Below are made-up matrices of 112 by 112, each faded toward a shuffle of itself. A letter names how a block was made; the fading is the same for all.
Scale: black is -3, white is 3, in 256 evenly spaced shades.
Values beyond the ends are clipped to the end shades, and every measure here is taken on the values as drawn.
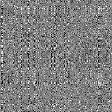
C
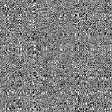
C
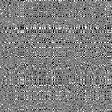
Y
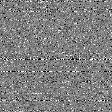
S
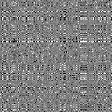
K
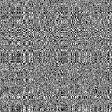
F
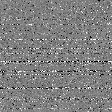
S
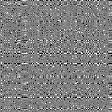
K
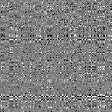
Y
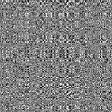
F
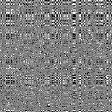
K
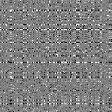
K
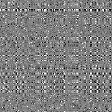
K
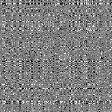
Y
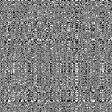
Y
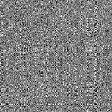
C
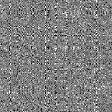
C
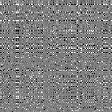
K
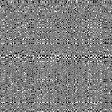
Y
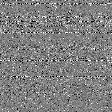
S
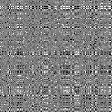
K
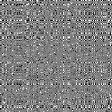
K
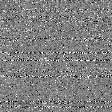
S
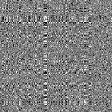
F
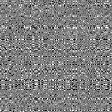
Y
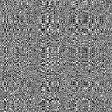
F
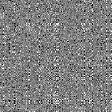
C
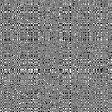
K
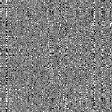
C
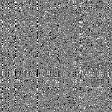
C
